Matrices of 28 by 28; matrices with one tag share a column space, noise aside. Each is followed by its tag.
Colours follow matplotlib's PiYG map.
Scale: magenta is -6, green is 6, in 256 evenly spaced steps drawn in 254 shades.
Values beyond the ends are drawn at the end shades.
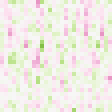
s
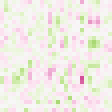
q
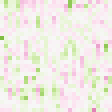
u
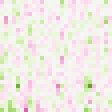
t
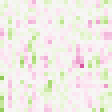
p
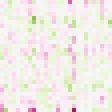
t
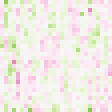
s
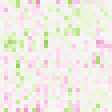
s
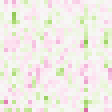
q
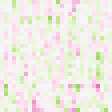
t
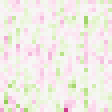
t
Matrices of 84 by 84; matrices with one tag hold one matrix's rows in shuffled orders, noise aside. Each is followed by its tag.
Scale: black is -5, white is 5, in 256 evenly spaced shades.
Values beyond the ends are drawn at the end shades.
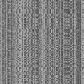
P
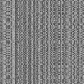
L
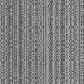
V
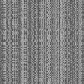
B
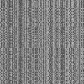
V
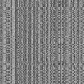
L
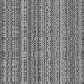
B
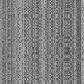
P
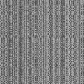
V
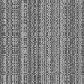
B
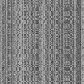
P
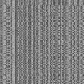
L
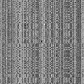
P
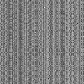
V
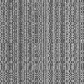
V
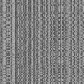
L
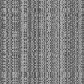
B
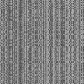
V
